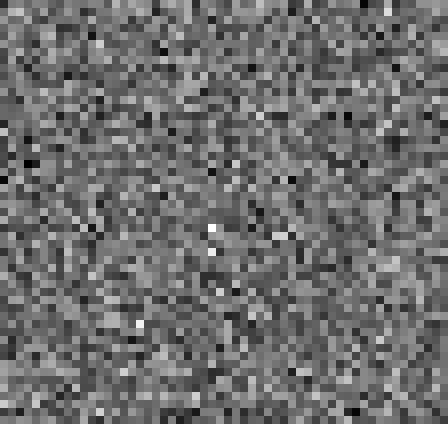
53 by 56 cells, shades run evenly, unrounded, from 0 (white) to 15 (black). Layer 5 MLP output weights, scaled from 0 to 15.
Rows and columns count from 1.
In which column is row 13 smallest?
55
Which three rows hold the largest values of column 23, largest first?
53, 43, 38
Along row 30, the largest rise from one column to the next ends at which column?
37
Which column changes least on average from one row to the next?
52
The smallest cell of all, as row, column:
29, 27
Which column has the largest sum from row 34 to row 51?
11
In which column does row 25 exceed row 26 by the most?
21
